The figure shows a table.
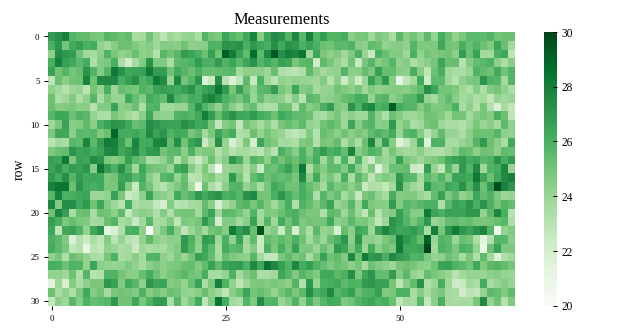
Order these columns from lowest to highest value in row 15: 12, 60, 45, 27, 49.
45, 12, 27, 49, 60
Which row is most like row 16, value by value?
14
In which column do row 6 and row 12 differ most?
54
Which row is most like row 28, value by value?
30
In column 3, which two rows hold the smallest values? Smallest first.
23, 24
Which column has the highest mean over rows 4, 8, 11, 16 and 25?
9
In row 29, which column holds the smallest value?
59
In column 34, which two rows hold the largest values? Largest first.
2, 1
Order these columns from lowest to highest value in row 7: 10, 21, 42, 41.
10, 41, 42, 21
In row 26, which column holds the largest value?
31
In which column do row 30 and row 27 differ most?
24
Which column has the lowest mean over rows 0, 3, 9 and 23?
12
